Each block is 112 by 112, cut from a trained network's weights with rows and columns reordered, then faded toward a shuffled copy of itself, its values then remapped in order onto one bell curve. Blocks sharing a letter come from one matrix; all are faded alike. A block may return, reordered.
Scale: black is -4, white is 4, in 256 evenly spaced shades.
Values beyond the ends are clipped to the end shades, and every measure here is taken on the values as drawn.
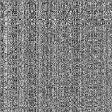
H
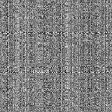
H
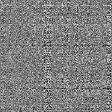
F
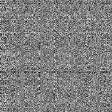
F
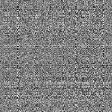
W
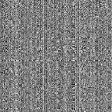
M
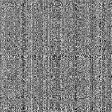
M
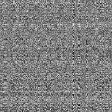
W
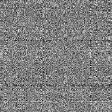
F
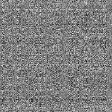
F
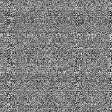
W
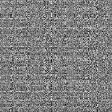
W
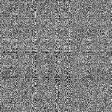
F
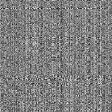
H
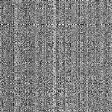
H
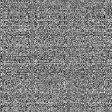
W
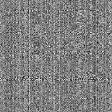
M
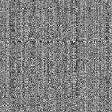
H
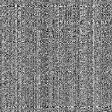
M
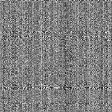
H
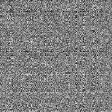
F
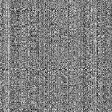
M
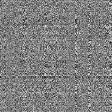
F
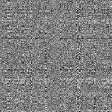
F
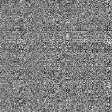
F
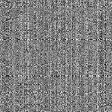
H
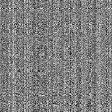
H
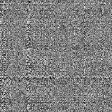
F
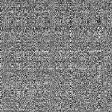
W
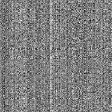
M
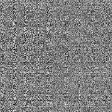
F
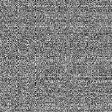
W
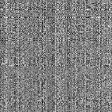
H
